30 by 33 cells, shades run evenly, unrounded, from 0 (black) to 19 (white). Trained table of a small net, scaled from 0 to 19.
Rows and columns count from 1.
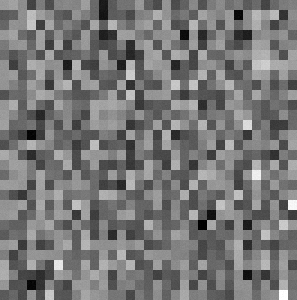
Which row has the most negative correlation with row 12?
2
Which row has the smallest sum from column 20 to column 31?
28
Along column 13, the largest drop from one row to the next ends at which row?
4
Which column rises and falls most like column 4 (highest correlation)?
30
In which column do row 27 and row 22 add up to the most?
7
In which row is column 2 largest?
11
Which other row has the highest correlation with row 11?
25
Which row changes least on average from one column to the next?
12
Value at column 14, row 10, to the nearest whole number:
6
